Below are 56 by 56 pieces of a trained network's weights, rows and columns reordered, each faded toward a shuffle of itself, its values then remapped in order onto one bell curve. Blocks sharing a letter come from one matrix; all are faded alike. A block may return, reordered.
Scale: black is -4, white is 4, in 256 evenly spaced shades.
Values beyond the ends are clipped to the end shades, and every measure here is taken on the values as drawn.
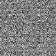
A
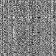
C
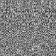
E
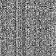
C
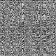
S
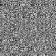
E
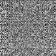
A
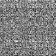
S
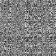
S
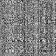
C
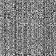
C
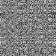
S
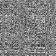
S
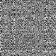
A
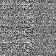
S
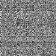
A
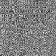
E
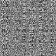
A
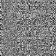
A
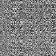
S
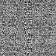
S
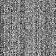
C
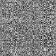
A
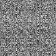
S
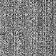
C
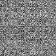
A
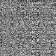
S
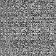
S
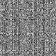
C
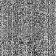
C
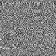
E
